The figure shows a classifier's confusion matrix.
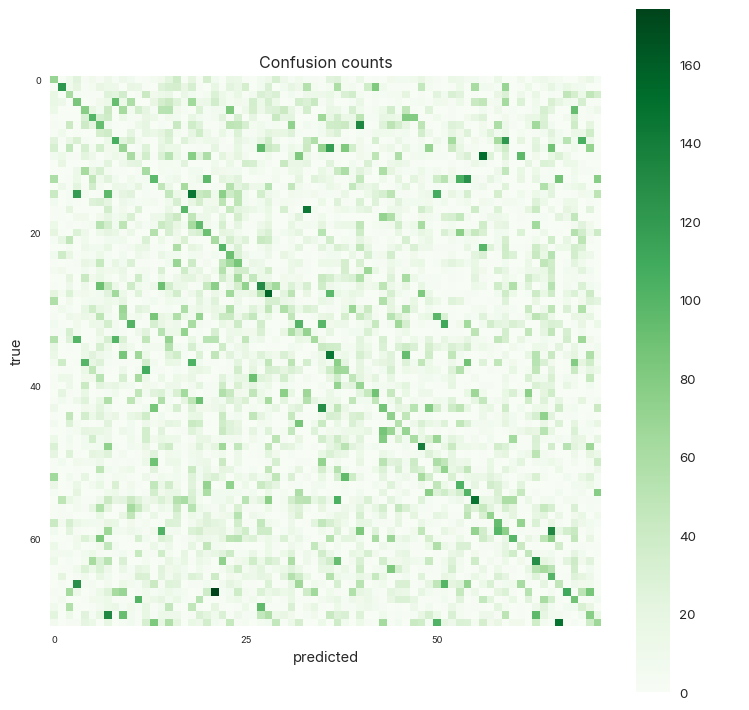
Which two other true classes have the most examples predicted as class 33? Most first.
17, 41
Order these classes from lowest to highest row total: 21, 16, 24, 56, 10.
16, 21, 24, 56, 10
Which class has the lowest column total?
1
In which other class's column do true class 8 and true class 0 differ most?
59
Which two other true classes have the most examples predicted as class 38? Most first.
52, 9
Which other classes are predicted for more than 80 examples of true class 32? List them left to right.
10, 35, 51
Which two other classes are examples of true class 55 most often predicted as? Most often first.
37, 28
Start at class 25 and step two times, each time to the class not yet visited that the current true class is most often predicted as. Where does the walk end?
42
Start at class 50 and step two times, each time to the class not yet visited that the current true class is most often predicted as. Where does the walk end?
54
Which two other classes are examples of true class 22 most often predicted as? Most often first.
56, 16
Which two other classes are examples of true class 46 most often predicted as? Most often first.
43, 44
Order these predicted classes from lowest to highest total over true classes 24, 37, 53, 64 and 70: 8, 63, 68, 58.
8, 58, 68, 63
